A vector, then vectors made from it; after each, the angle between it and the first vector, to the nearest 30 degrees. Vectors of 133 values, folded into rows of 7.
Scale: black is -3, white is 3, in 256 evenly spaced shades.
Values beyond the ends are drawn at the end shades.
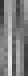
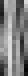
30 degrees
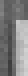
120 degrees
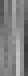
60 degrees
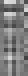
60 degrees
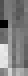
60 degrees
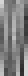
120 degrees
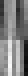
30 degrees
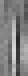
120 degrees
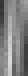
30 degrees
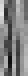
150 degrees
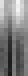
120 degrees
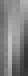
60 degrees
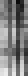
90 degrees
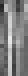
30 degrees
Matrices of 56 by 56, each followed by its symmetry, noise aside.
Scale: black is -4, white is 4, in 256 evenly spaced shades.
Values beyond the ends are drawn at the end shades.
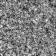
symmetric across the other diagonal.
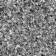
antisymmetric.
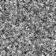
symmetric across the other diagonal.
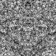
mirrored left to right.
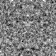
mirrored left to right.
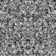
mirrored left to right.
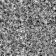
antisymmetric.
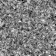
antisymmetric.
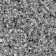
symmetric across the other diagonal.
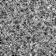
symmetric across the other diagonal.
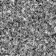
no symmetry.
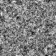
symmetric.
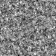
same after a half turn.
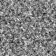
same after a half turn.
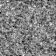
no symmetry.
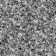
same after a half turn.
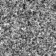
antisymmetric.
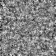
same after a half turn.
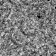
symmetric across the other diagonal.
